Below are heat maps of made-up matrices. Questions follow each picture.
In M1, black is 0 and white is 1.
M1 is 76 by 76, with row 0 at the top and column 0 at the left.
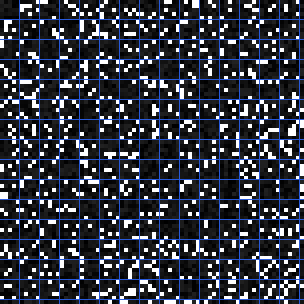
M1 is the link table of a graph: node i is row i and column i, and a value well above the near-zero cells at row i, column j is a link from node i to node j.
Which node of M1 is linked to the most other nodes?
node 38
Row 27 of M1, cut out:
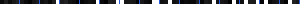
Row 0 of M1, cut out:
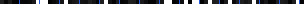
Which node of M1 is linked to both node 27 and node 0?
node 42
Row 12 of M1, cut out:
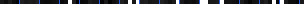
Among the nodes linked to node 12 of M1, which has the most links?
node 32
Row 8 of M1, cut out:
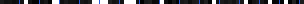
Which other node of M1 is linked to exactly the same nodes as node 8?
node 73
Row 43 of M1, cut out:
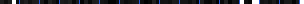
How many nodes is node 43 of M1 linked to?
5
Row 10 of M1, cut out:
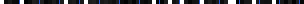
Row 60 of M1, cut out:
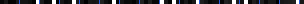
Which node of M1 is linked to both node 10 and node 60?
node 58
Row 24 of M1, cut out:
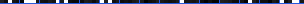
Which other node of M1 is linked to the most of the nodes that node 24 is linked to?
node 31
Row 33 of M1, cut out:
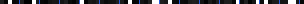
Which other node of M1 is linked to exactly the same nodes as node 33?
node 67
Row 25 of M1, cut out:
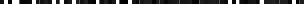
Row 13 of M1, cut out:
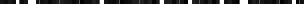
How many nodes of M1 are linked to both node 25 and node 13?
3
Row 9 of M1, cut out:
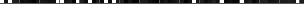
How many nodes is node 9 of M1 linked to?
12
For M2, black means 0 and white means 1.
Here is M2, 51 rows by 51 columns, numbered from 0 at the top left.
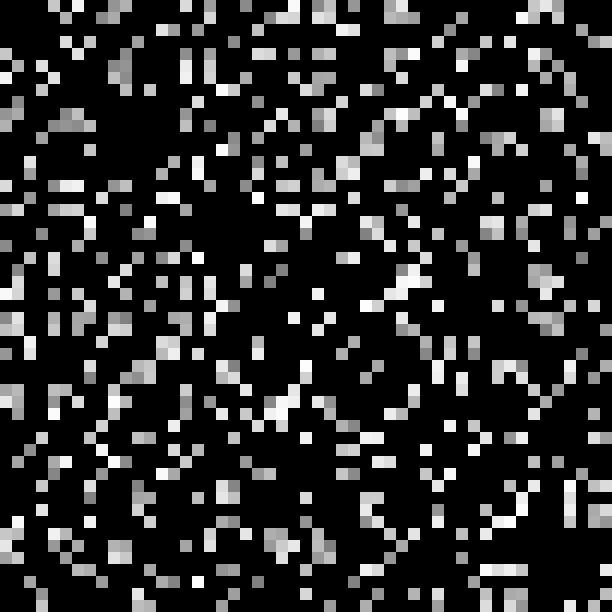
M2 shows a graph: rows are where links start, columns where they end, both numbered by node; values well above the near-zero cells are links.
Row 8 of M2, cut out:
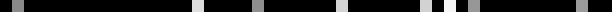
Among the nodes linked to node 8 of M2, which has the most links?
node 1
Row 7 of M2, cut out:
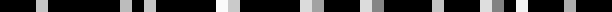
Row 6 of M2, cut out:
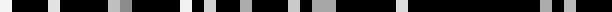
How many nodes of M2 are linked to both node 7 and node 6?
3
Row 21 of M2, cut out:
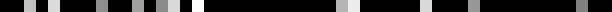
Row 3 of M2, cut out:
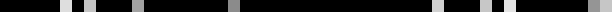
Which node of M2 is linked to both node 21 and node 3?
node 11
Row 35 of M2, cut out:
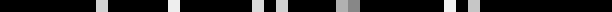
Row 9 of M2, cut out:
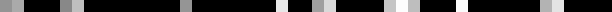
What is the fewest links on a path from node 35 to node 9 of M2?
2
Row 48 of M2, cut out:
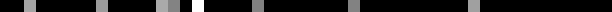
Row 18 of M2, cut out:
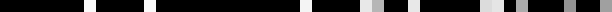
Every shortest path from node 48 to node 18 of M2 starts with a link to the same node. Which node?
node 16
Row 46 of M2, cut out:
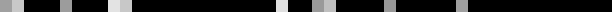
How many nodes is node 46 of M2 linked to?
10
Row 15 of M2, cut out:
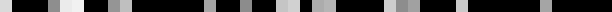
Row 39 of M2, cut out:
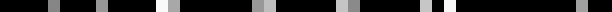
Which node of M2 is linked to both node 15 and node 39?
node 4
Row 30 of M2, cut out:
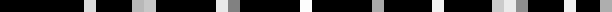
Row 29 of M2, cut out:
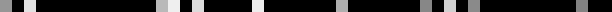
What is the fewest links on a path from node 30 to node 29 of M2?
3
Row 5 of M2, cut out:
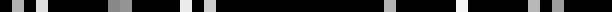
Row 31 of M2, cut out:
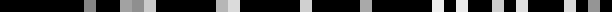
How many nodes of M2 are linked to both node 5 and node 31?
2
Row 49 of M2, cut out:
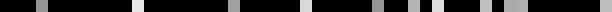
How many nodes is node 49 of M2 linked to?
11
